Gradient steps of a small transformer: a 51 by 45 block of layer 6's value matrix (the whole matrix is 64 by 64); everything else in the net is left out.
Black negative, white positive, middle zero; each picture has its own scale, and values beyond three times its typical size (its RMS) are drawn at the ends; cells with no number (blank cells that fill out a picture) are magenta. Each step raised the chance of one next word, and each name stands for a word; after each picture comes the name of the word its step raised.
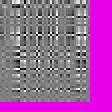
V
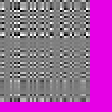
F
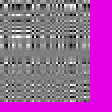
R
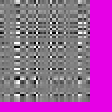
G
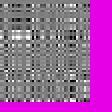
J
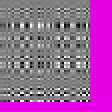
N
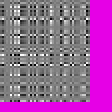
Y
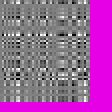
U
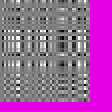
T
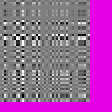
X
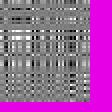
T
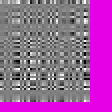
U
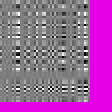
V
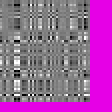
J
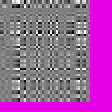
G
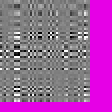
V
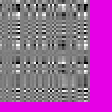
R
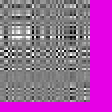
V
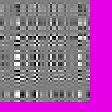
X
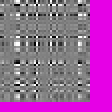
R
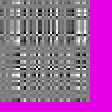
Y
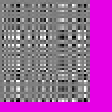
J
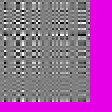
F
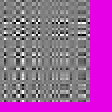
G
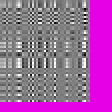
T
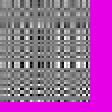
T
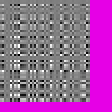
J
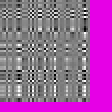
J
